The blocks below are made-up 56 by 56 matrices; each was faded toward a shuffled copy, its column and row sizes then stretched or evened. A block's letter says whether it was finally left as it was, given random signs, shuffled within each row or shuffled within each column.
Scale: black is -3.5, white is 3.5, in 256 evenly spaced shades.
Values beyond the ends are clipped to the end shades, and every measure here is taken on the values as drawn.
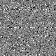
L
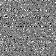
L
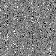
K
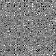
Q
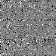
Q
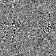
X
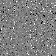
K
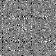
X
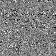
L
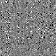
Q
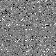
L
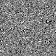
L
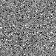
L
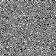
L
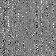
K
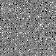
X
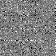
X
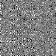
Q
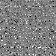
X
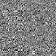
Q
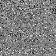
L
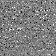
L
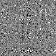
X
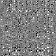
Q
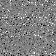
L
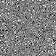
K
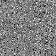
K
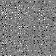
Q
